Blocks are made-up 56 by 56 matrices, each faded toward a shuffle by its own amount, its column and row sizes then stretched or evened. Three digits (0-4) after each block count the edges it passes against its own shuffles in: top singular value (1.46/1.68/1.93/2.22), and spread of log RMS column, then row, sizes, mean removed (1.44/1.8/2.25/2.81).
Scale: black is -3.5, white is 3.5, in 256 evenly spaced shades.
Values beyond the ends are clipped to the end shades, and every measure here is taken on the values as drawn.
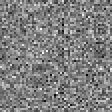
3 0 0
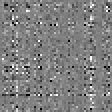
2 4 3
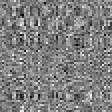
4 3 1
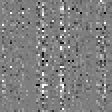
3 4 2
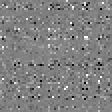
1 2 3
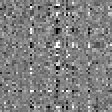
4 3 3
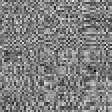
4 0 1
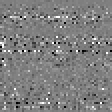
1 0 4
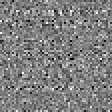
3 0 3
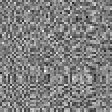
4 2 1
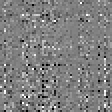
2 4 3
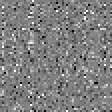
3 2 1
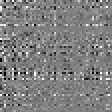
3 3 4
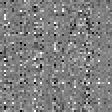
0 4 2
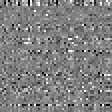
4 1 4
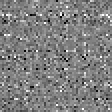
0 2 3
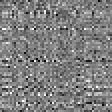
4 0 3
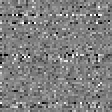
2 1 4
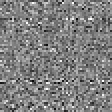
3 1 3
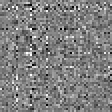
3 3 2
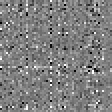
1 3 2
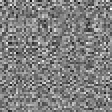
4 2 2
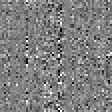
2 4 0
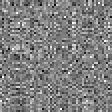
4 0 1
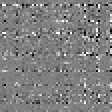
2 3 4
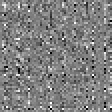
2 4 1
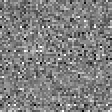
0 0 3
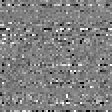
2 0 4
